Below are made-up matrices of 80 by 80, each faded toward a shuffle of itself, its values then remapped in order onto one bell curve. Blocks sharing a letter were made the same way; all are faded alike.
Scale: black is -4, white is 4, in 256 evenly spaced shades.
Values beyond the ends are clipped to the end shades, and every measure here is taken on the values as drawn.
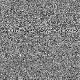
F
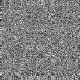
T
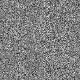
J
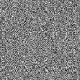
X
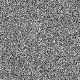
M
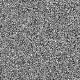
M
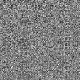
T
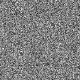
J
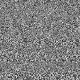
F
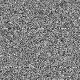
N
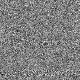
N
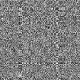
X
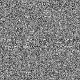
N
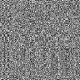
X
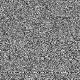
F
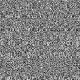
T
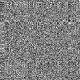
T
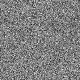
M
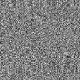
T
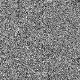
J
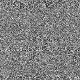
F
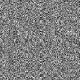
X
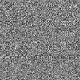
T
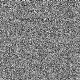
N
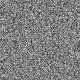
M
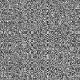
X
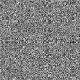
T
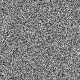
M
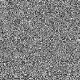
F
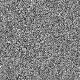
M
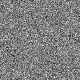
M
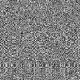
X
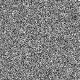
M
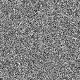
M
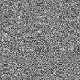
T
